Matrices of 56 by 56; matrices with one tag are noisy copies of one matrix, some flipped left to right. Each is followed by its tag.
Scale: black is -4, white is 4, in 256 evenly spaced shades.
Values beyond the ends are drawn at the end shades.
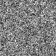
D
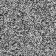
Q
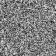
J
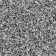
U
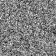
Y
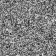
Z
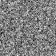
Y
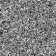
J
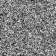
Q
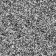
Z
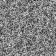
Y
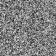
Q
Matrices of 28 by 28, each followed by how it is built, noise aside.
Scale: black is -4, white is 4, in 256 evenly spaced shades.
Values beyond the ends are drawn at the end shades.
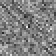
Toeplitz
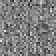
blocks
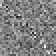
banded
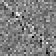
banded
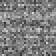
blocks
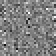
uneven columns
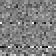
uneven rows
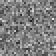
noise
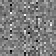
uneven columns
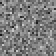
noise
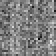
blocks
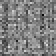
blocks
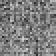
blocks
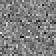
uneven rows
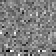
uneven rows
